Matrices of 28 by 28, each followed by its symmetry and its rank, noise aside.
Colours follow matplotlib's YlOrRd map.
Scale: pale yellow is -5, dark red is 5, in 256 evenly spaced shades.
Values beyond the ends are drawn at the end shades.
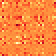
no symmetry, rank three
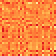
no symmetry, rank three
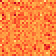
symmetric, rank four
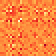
symmetric, rank three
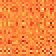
no symmetry, rank three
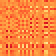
antisymmetric, rank two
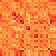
symmetric, rank three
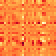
antisymmetric, rank two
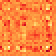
symmetric, rank two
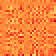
no symmetry, rank four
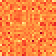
symmetric, rank three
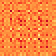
symmetric, rank two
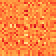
antisymmetric, rank four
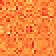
no symmetry, rank four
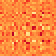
antisymmetric, rank two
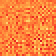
no symmetry, rank four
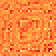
symmetric, rank four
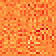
antisymmetric, rank four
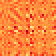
antisymmetric, rank two
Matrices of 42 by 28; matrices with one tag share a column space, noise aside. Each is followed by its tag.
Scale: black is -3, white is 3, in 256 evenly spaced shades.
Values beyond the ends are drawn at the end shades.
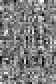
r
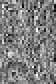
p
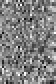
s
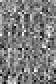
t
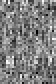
r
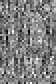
r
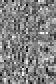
s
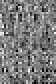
t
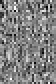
p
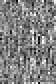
r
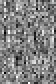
r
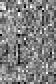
p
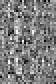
r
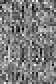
p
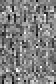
t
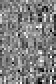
t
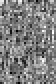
r
